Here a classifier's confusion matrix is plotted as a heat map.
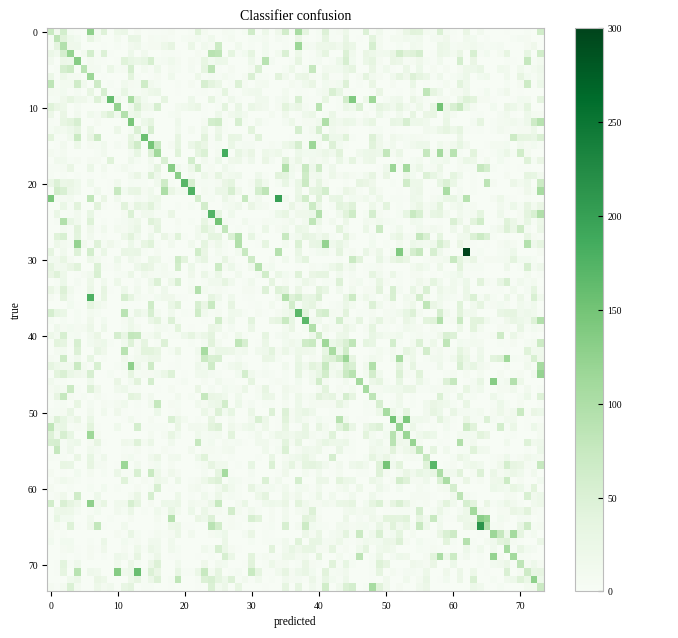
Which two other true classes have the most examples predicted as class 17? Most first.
21, 20
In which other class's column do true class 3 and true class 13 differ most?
24
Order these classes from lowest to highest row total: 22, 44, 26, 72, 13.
13, 26, 72, 22, 44
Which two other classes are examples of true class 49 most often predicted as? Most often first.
16, 26
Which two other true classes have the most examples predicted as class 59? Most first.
21, 41
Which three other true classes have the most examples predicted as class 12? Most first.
44, 9, 40
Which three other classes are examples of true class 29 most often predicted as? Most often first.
62, 52, 34
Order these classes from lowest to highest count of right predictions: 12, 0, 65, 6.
0, 65, 6, 12
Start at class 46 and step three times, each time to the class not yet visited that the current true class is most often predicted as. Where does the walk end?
58
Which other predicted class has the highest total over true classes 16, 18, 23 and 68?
26
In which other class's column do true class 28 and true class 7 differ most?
41
